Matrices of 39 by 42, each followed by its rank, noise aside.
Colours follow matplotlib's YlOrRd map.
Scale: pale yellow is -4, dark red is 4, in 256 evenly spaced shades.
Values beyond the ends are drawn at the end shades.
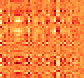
two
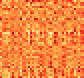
four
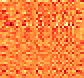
four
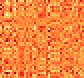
four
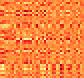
two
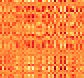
two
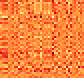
three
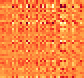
two
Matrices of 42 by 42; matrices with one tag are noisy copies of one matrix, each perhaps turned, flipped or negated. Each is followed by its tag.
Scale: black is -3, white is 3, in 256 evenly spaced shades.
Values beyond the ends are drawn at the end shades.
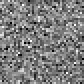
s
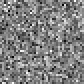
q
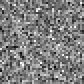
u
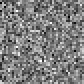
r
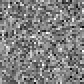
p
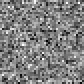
r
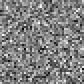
r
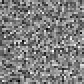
s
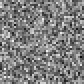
p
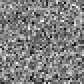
p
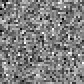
q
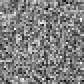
s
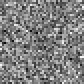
p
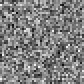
u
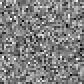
r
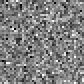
s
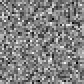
r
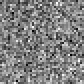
s
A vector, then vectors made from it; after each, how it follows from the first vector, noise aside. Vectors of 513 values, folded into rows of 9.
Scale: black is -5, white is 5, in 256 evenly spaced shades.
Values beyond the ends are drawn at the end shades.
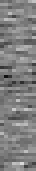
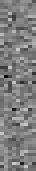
sign-scrambled.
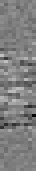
wrapped around, partly zeroed.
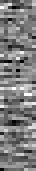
reversed, negated, scaled up.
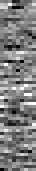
reversed, negated, scaled up.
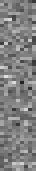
sign-scrambled.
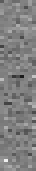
wrapped around, negated, partly zeroed.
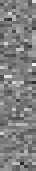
sign-scrambled.
